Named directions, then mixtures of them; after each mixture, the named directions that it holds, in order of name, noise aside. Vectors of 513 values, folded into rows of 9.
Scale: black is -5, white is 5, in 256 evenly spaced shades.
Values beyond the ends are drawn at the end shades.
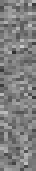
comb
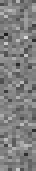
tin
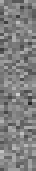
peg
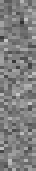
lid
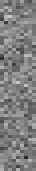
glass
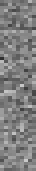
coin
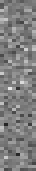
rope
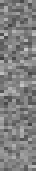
coin, peg, rope.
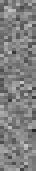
comb, peg, tin.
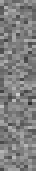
comb, peg.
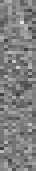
lid, rope.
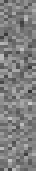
glass, lid, tin.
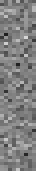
tin.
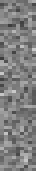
coin, comb, rope.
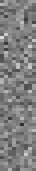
lid, tin.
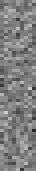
comb, tin.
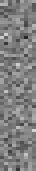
tin.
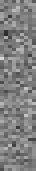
coin, glass, tin.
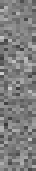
lid, rope.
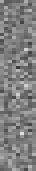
lid, peg, rope.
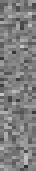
coin, comb.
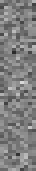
comb, peg, rope.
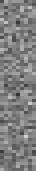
peg.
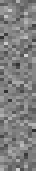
glass, tin.
